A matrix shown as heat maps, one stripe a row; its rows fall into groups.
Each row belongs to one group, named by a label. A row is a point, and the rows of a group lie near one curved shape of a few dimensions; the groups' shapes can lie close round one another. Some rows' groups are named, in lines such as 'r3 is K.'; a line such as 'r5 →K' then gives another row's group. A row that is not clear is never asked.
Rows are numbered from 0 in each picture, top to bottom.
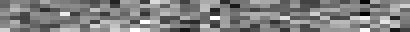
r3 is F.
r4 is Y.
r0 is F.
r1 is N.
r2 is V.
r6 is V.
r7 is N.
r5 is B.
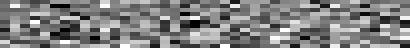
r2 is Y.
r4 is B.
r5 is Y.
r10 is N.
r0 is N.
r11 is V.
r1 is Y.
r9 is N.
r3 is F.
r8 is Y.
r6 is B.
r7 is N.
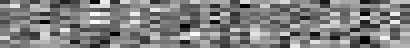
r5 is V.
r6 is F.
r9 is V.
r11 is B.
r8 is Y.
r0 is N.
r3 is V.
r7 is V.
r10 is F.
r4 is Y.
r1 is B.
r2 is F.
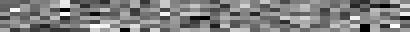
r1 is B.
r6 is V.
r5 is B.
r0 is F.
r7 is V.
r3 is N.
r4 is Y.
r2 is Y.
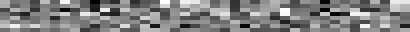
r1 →N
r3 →Y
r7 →B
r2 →N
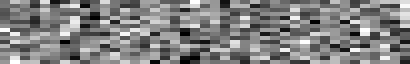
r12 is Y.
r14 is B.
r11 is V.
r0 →Y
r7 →N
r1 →B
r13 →B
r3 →N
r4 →B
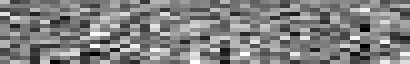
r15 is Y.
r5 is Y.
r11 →V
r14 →V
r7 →V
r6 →V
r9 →Y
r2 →Y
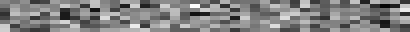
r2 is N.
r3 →Y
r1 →B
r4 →N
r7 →N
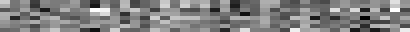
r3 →B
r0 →N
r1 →N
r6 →V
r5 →B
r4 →V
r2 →V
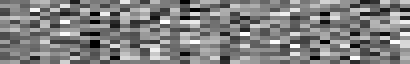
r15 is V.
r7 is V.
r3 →N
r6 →Y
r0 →F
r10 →N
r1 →V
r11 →B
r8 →B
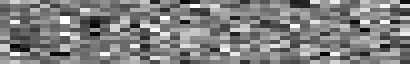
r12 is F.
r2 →Y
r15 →V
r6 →B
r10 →Y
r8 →N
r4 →N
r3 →Y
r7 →V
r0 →V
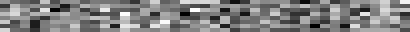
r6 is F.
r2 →Y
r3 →V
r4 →V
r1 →Y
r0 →Y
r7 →N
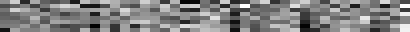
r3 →N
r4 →Y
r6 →N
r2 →V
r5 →N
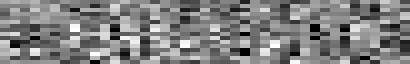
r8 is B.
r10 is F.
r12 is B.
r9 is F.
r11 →F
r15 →B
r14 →V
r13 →B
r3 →B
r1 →B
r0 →V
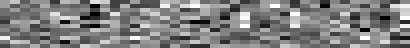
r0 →B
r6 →B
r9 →N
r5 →Y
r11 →Y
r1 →N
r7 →V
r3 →B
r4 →B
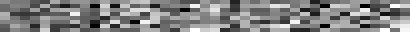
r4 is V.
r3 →F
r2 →N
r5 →B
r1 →N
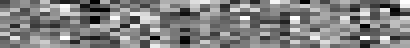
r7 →F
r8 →F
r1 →B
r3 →N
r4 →B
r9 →V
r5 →B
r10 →F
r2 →V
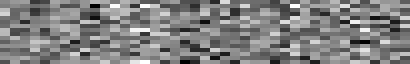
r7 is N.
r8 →F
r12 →Y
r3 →N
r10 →F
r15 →N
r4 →B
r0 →V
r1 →B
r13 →B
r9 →B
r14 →V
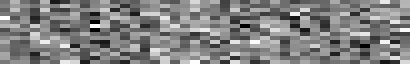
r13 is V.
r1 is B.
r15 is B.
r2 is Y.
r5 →N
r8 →Y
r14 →N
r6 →B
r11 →F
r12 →F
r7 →N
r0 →Y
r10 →V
